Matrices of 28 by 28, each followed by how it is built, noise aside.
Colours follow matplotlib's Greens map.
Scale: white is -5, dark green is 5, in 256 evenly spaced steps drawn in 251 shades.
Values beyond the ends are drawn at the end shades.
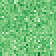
uneven columns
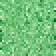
uneven columns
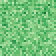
repeating columns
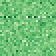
uneven rows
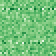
uneven rows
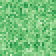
blocks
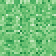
low rank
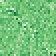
banded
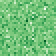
uneven columns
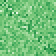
banded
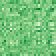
low rank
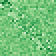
banded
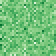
uneven columns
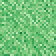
Toeplitz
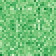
low rank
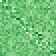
banded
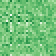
low rank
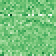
uneven rows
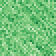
Toeplitz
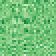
low rank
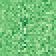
uneven columns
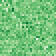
banded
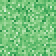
repeating columns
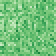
blocks
